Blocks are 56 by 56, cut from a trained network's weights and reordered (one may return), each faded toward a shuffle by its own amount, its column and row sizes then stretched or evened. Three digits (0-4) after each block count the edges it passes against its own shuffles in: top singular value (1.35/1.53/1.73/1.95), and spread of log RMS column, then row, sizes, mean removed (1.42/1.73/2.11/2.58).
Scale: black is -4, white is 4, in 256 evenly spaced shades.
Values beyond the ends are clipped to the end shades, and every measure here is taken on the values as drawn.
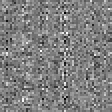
4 4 0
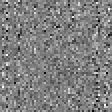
1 4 0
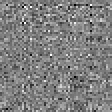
4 2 4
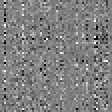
2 4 3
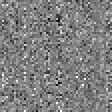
0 4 0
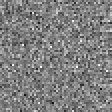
1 0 0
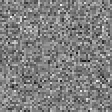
3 1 1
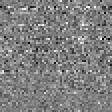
0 0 4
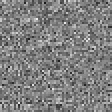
3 0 2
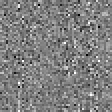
0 3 1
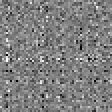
2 3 3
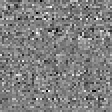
1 0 4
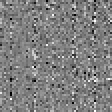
0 4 1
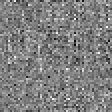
2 2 3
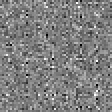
0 3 2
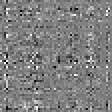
3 4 4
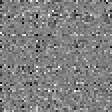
0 2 4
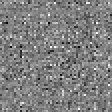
0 2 3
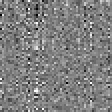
3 4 2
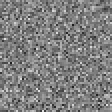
1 0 1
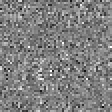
0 1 3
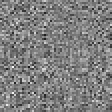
4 3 2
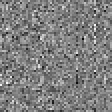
3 3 0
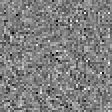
0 1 1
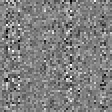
2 4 0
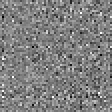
1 3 1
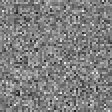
2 1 0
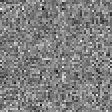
2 2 0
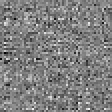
3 3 3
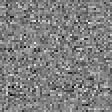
0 0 3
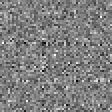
3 1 3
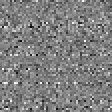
1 0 4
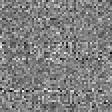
2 0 3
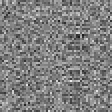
4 2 0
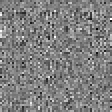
3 3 2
